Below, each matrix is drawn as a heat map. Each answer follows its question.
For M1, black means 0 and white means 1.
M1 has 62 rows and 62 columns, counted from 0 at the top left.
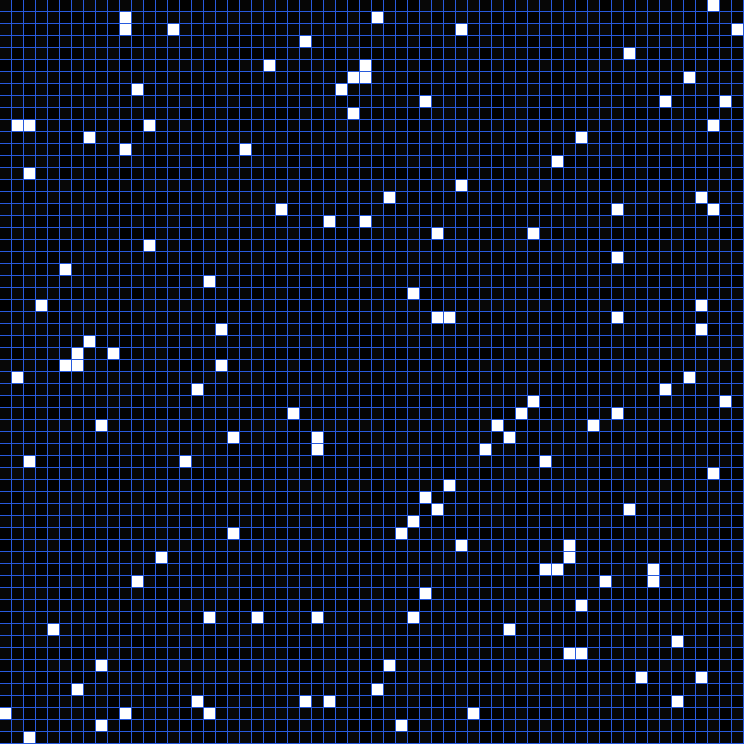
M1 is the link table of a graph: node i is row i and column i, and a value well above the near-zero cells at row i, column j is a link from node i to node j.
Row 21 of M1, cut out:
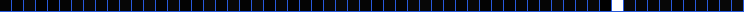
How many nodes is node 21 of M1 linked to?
1
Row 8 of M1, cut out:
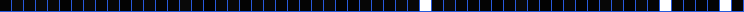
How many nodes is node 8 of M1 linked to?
3
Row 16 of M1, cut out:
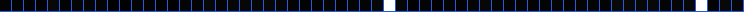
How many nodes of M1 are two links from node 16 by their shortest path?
4
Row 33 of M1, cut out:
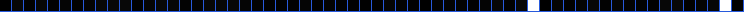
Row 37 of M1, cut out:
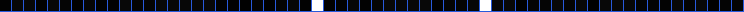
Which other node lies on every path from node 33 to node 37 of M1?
node 26
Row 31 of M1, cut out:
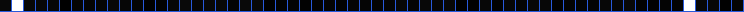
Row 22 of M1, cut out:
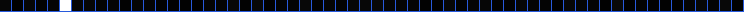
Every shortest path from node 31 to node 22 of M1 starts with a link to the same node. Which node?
node 57
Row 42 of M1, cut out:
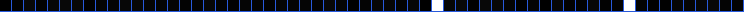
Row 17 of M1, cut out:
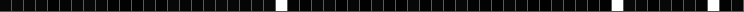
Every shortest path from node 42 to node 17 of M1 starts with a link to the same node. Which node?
node 36
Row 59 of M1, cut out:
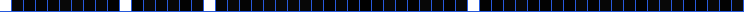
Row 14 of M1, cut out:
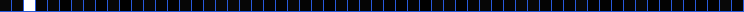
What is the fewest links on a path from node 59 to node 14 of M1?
3
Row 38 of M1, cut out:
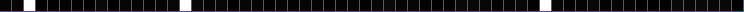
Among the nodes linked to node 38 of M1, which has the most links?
node 2
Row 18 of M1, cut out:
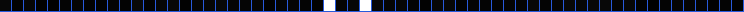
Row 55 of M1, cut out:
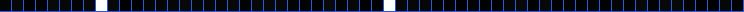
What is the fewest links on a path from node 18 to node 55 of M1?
5
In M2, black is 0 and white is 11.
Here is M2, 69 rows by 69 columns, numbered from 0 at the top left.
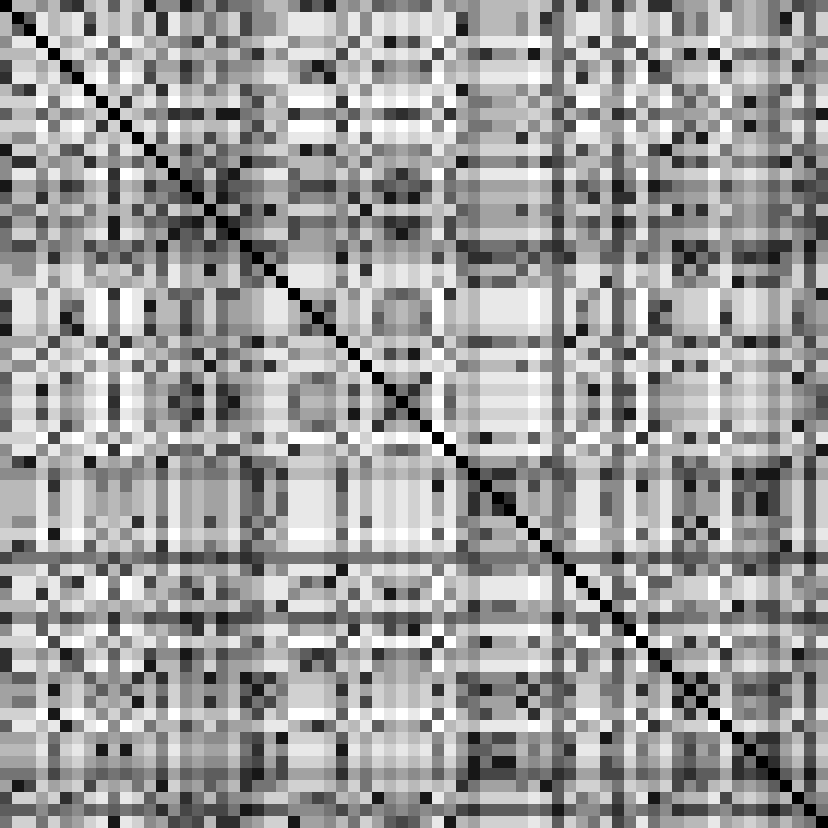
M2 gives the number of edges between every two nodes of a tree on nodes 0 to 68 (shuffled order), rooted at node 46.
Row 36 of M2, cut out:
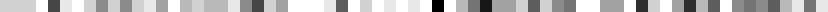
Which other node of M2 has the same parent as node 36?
53
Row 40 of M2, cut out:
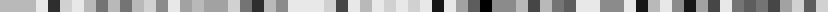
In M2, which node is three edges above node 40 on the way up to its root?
64
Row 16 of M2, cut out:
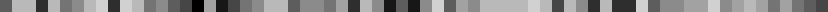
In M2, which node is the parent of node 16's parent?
51
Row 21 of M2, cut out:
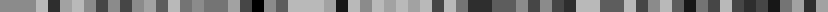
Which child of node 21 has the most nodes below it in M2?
57
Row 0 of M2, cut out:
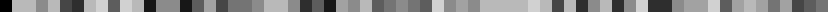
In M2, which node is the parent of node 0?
15
